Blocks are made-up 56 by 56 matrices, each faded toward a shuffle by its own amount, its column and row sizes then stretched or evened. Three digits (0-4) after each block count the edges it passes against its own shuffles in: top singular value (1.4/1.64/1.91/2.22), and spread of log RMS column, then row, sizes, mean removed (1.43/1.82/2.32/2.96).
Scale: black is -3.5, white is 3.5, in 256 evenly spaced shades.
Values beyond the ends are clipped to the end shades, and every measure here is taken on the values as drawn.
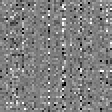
2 4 1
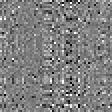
4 3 1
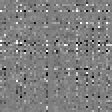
2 3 3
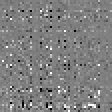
1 3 3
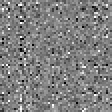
3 3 0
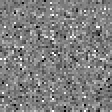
0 1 2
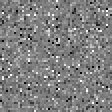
0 2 0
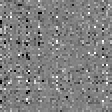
0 3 2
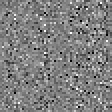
1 2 0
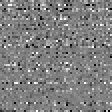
1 0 4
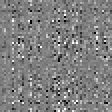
1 4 2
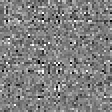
3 2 2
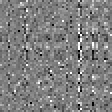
4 3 0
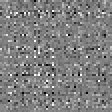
1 3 4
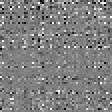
1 3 4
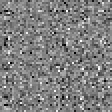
2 2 1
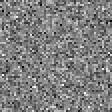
1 0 0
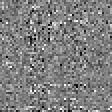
0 3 2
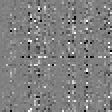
1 4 2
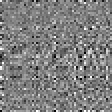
4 3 3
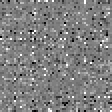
0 2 3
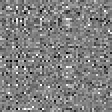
3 1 3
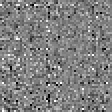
0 2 2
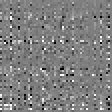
2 4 3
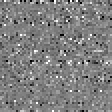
0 0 3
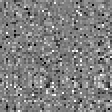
3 2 0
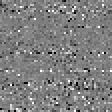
0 1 3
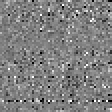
2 2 3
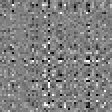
4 3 2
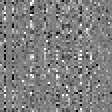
4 4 0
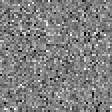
2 0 1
